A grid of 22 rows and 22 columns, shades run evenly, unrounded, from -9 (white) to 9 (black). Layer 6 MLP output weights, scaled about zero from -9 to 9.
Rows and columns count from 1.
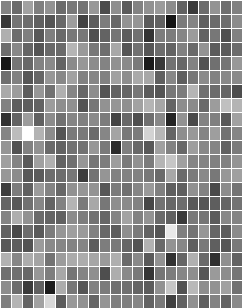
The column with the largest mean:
14
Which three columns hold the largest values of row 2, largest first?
16, 1, 8
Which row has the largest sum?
2
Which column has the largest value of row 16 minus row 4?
17
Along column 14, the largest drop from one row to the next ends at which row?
6
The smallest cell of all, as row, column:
10, 3
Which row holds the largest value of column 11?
11
